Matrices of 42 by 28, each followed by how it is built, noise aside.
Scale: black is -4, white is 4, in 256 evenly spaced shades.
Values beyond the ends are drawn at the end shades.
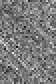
Toeplitz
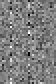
uneven columns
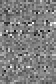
uneven rows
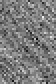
Toeplitz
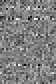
uneven rows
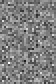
repeating rows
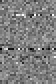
uneven rows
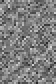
Hankel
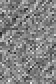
Hankel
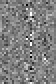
uneven columns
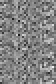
repeating rows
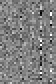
uneven columns
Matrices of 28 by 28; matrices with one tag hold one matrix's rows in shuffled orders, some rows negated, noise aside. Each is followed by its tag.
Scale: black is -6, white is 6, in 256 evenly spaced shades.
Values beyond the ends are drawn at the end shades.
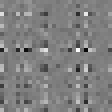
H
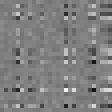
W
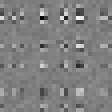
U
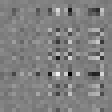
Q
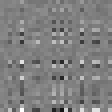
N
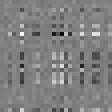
N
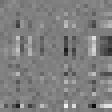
W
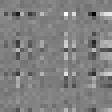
W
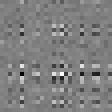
N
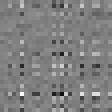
N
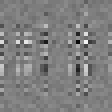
H
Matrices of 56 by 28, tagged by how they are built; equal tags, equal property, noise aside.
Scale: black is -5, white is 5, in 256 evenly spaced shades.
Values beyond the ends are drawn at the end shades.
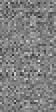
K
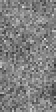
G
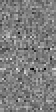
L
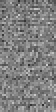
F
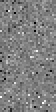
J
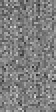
F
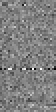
L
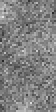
G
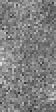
G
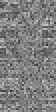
F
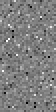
J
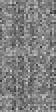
F
